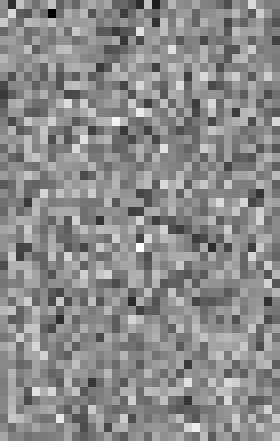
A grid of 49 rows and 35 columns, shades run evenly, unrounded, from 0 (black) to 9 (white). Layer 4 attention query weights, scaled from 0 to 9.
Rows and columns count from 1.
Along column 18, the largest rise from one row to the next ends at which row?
28
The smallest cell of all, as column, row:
7, 2
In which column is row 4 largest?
18
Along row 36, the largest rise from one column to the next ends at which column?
9
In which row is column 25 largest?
48
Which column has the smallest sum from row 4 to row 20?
16
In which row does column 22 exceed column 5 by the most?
6
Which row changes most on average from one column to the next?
34
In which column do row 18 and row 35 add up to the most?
5
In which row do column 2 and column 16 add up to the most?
47
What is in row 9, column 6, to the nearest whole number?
3
